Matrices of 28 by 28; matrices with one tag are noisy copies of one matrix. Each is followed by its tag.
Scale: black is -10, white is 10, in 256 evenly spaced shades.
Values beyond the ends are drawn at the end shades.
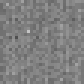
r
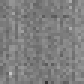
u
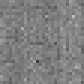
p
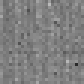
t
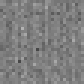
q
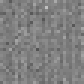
q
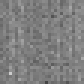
u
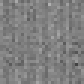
t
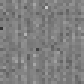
q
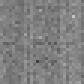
p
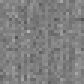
r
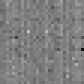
r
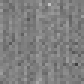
t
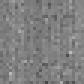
u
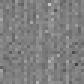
t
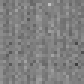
t
